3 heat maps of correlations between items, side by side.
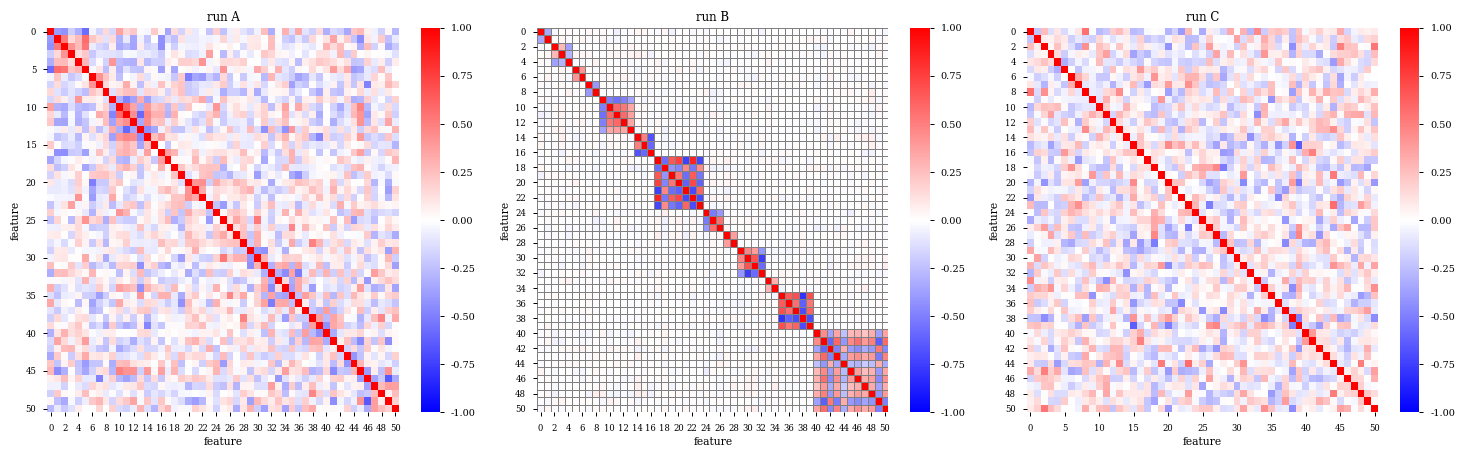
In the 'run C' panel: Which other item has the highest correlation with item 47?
11
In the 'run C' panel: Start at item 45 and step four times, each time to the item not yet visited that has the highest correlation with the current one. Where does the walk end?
3
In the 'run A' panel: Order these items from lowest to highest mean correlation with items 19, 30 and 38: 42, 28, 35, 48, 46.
46, 35, 42, 48, 28
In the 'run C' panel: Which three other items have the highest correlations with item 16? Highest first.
41, 5, 40
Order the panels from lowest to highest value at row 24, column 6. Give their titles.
run A, run B, run C
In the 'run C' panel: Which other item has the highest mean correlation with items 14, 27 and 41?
16
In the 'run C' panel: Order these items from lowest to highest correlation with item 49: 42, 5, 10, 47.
47, 10, 5, 42
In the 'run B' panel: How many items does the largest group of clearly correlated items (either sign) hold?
11
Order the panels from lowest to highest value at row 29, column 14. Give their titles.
run C, run A, run B
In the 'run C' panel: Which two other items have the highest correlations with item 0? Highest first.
8, 33
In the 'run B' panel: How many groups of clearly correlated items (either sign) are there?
13
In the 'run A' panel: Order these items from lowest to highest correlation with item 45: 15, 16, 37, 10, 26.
15, 26, 37, 16, 10
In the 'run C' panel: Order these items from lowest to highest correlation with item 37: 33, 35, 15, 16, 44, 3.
35, 15, 44, 16, 3, 33
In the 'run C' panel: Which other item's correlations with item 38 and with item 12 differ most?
39
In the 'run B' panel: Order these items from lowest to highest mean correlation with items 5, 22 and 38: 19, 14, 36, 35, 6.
35, 36, 14, 6, 19
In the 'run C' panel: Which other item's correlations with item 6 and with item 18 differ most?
26
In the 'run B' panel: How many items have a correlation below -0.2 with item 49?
8
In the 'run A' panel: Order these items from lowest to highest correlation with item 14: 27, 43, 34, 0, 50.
50, 0, 27, 43, 34
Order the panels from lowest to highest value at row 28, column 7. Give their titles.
run C, run B, run A
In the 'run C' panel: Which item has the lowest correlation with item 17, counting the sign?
7
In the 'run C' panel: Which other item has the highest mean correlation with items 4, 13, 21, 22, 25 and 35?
50
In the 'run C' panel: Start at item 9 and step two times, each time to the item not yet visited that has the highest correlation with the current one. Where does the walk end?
44
